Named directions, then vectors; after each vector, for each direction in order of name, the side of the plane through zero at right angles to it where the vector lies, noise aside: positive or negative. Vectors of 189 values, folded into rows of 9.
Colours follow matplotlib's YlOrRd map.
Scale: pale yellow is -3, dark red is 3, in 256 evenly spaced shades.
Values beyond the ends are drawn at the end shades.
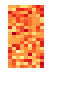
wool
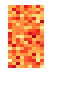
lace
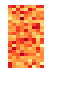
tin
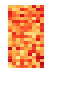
negative, negative, positive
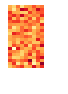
negative, negative, positive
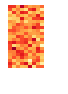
negative, positive, negative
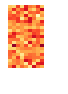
positive, negative, positive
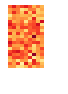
positive, positive, negative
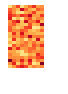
negative, negative, positive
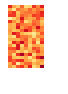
negative, positive, positive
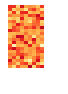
negative, positive, negative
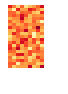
negative, positive, positive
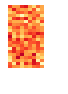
positive, positive, negative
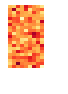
positive, negative, negative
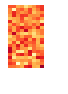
negative, positive, positive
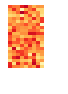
positive, positive, negative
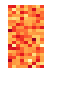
negative, positive, negative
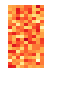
positive, positive, positive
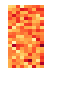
positive, negative, positive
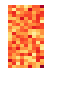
negative, positive, positive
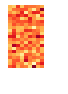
positive, negative, positive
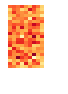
positive, positive, negative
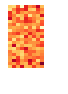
positive, negative, positive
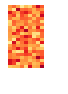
negative, positive, positive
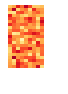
positive, negative, negative
